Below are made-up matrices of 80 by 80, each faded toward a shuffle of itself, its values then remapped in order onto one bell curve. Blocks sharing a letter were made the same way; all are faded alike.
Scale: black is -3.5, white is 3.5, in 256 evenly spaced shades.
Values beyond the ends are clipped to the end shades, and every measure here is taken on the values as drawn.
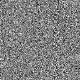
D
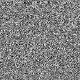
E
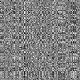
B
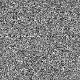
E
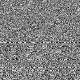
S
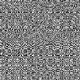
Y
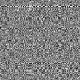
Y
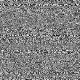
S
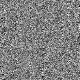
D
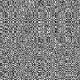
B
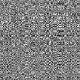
Y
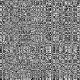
B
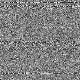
S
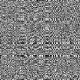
Y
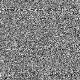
E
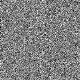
D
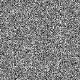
D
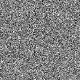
D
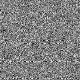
E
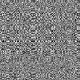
Y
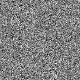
D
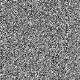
D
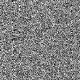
D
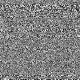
S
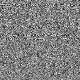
E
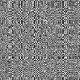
B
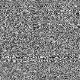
S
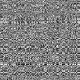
Y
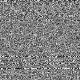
S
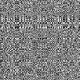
Y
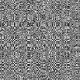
B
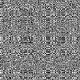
Y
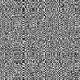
B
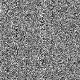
D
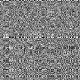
Y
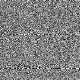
S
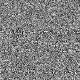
E
